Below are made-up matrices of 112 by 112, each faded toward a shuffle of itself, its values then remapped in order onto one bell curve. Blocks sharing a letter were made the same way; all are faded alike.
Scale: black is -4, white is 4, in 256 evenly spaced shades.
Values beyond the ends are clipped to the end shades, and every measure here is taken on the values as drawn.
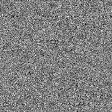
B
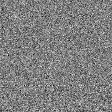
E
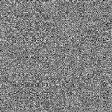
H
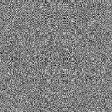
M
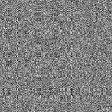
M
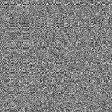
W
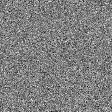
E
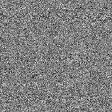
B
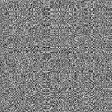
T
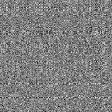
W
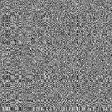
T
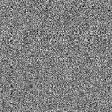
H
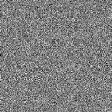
H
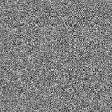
W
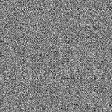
H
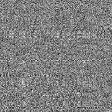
H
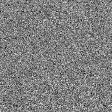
E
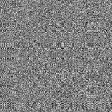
W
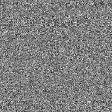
B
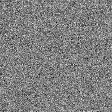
E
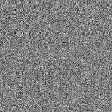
H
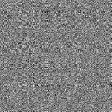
M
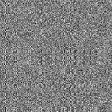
M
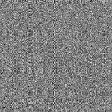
M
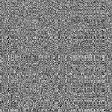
T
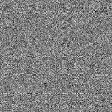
H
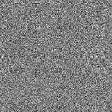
H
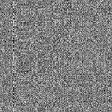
M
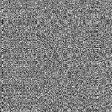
M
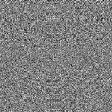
H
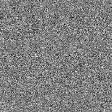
B
